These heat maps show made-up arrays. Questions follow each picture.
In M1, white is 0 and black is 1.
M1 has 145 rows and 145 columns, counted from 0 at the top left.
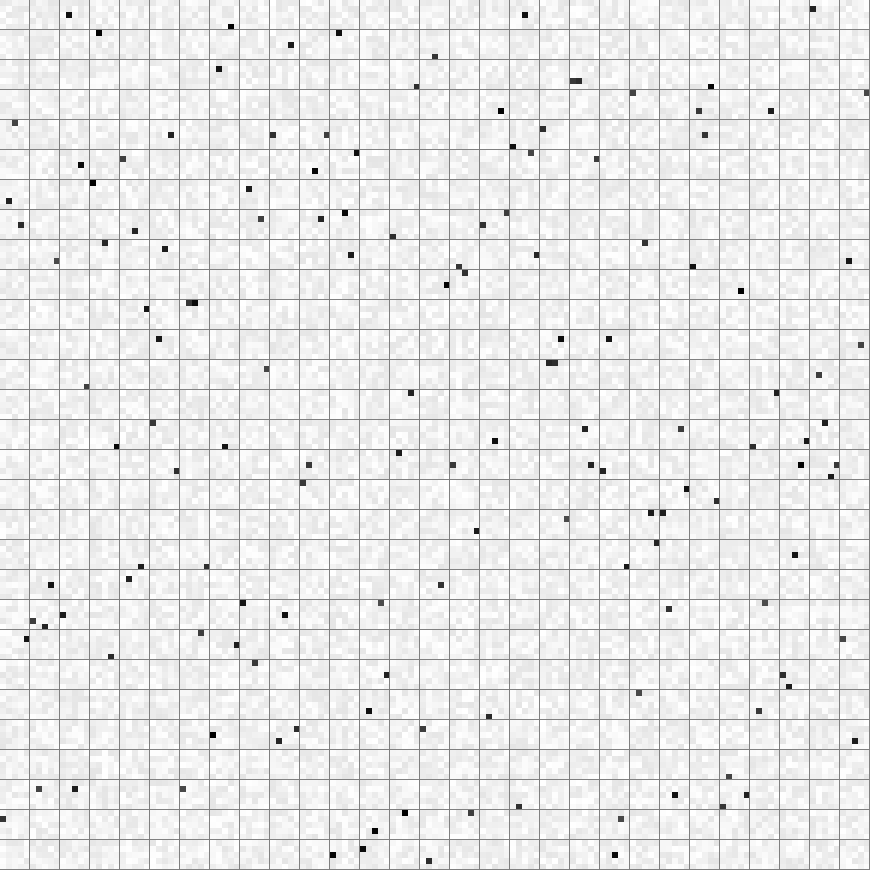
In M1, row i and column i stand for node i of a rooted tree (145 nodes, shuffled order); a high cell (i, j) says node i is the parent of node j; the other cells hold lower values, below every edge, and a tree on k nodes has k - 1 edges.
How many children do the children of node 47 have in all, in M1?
3
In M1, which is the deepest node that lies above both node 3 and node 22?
37
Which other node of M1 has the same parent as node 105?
144
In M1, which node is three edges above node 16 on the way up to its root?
136
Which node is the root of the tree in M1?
122
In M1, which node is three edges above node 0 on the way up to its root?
138
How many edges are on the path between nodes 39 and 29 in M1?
5
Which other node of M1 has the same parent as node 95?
96
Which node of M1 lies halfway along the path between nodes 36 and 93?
20
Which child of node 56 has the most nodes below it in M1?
26
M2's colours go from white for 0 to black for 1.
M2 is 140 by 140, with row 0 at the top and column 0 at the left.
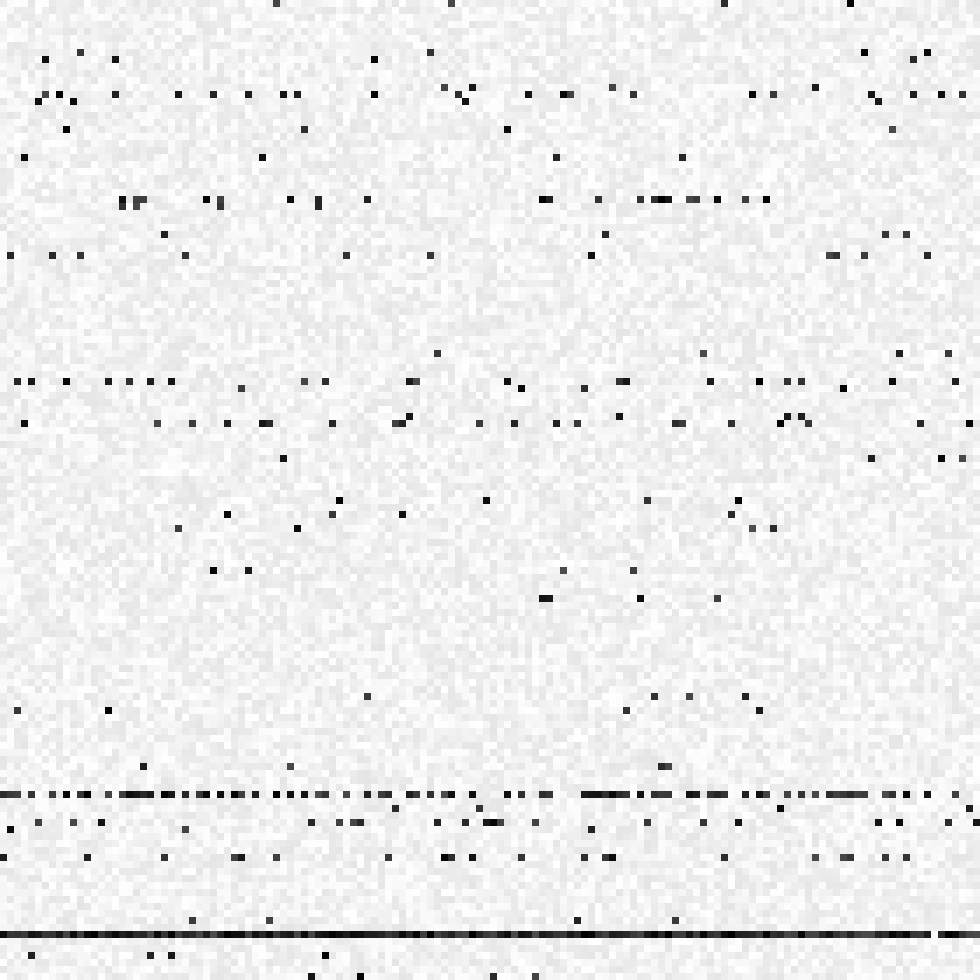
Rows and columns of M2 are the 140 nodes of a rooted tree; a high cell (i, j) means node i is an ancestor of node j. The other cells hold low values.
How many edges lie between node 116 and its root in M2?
4
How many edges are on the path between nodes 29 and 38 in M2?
6
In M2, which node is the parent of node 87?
12
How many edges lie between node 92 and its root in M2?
3
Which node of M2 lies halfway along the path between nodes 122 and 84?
36
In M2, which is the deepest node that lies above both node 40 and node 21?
133
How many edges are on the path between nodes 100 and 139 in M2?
3
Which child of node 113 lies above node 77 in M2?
28
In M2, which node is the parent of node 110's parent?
13
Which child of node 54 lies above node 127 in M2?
18
